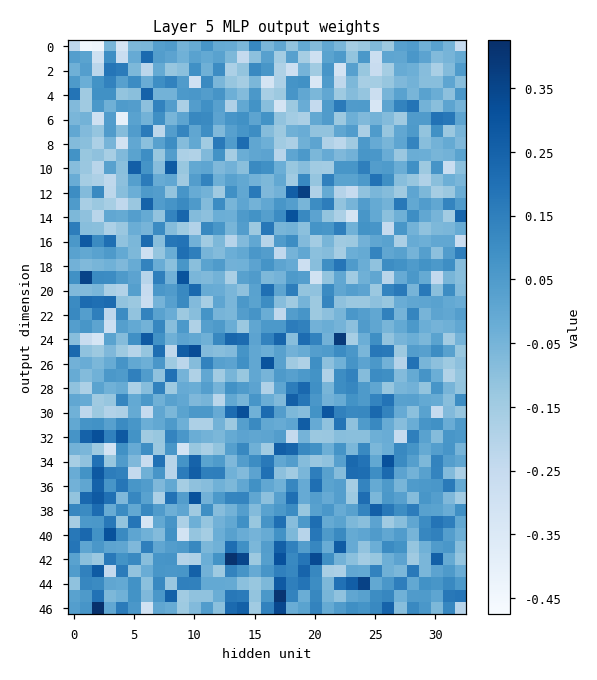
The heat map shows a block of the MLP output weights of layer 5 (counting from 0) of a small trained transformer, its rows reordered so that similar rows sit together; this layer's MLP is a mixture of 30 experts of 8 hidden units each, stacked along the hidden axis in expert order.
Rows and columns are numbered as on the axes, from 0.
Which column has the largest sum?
14
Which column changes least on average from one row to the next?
29
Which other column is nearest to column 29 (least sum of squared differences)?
31
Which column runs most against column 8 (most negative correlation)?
7
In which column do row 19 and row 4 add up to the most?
9
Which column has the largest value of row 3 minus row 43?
3
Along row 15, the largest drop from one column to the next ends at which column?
26
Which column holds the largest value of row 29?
18
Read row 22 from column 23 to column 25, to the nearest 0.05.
0.05 0.05 0
